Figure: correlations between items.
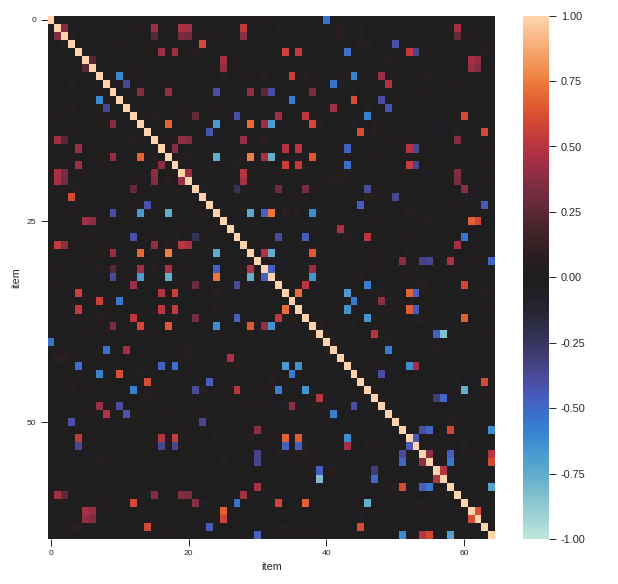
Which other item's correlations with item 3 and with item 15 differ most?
22
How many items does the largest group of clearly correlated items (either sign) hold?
8
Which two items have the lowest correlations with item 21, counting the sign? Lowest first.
46, 27
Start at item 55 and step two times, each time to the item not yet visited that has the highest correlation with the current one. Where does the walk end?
54
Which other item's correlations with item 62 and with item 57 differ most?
39
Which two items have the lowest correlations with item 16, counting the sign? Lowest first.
43, 53
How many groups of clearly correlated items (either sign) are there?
13
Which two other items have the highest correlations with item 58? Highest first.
51, 30
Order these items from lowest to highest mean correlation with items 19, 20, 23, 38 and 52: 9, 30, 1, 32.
32, 30, 9, 1
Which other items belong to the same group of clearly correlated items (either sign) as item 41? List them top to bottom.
8, 11, 49
